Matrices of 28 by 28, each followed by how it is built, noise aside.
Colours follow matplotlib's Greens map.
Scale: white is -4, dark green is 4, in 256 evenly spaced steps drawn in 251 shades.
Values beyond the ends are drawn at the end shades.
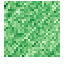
Hankel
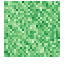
Toeplitz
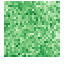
smooth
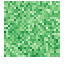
Toeplitz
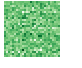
low rank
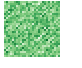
Hankel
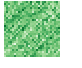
Hankel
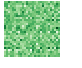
low rank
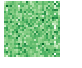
uneven columns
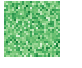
noise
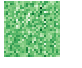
uneven columns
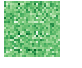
low rank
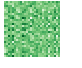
low rank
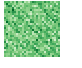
Toeplitz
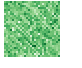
Toeplitz
